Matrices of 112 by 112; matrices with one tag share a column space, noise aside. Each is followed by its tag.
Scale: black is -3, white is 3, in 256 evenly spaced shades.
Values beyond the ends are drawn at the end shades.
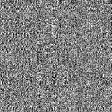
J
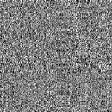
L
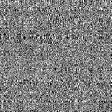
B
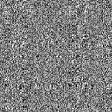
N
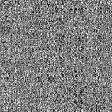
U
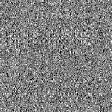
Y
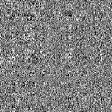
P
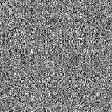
Y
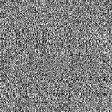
Y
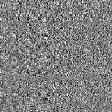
P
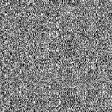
L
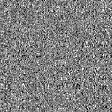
N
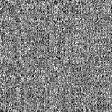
U
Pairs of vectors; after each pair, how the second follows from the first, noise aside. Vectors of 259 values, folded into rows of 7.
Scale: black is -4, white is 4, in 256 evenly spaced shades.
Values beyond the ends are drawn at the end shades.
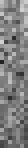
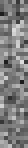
wrapped around.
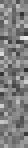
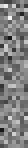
wrapped around.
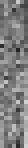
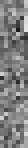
wrapped around.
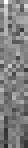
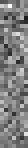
shuffled.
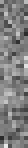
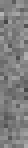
wrapped around, negated, shrunk.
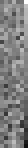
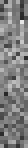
wrapped around.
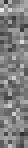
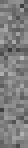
wrapped around, negated, shrunk.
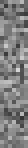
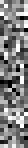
negated, scaled up.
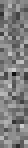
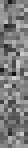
reversed.
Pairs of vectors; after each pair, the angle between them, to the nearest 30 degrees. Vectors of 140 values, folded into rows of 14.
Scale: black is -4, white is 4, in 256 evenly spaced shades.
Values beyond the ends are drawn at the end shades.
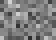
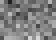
150 degrees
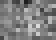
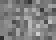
30 degrees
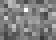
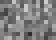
60 degrees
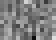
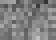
90 degrees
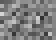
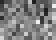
60 degrees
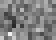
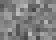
120 degrees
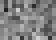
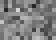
30 degrees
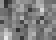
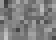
30 degrees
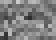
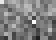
90 degrees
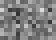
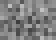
60 degrees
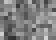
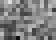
60 degrees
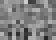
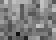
60 degrees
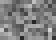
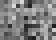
120 degrees
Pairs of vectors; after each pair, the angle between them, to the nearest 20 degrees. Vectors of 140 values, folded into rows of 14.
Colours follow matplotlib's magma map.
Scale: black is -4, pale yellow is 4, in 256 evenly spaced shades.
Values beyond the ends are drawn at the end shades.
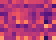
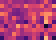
160 degrees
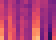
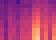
60 degrees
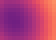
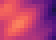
160 degrees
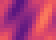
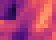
40 degrees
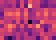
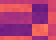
100 degrees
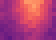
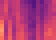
140 degrees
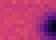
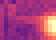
160 degrees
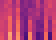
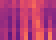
160 degrees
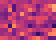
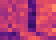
60 degrees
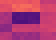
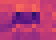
20 degrees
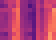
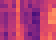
40 degrees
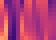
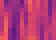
40 degrees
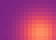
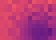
160 degrees
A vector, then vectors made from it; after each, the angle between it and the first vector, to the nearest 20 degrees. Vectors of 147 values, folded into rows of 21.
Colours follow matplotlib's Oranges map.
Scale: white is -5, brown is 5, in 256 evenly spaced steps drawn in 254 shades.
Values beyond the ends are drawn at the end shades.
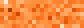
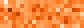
20 degrees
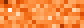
160 degrees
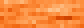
60 degrees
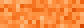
60 degrees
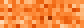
60 degrees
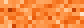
40 degrees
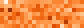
20 degrees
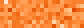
40 degrees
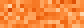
60 degrees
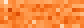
20 degrees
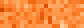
60 degrees
